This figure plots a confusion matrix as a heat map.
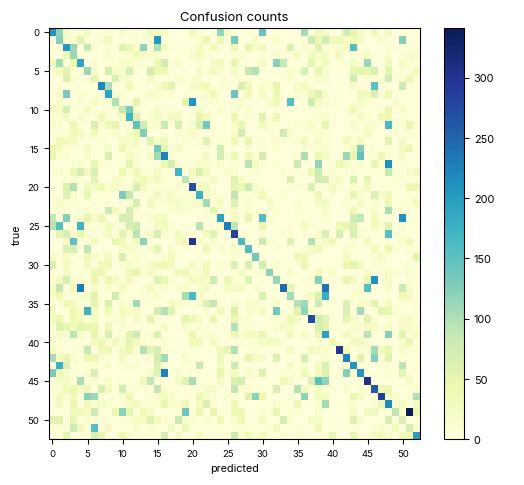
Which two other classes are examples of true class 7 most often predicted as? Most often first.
46, 8
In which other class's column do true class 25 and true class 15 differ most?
4
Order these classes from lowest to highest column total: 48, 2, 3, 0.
0, 3, 2, 48
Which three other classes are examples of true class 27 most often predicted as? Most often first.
20, 3, 13
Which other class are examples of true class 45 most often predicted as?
38
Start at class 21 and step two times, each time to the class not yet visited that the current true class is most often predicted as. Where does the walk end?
11
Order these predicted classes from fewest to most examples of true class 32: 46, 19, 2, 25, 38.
19, 25, 2, 38, 46
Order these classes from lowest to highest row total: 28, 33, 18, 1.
28, 18, 1, 33
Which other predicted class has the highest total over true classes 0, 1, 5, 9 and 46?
15
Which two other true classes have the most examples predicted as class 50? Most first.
24, 1
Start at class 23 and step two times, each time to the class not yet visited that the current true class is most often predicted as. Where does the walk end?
39
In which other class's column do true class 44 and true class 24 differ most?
16
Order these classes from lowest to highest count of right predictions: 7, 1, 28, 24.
1, 28, 24, 7
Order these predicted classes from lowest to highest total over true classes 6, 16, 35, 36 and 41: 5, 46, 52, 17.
52, 17, 46, 5
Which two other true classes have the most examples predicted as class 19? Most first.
49, 34
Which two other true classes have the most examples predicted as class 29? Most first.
47, 5
